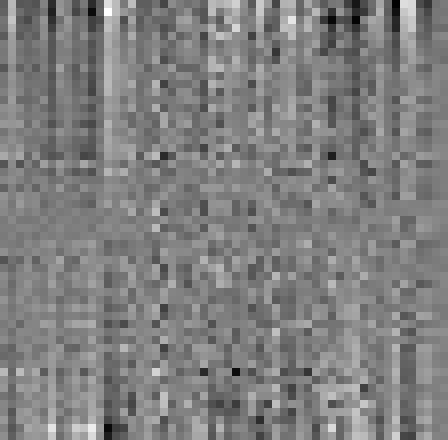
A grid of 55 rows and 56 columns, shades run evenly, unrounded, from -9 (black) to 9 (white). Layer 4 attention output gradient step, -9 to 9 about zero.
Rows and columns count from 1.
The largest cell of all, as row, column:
2, 14
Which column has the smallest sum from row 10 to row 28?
12
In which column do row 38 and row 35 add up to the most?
46
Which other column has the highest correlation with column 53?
54
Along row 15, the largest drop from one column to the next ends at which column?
34
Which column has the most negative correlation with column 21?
17
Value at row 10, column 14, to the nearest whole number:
4
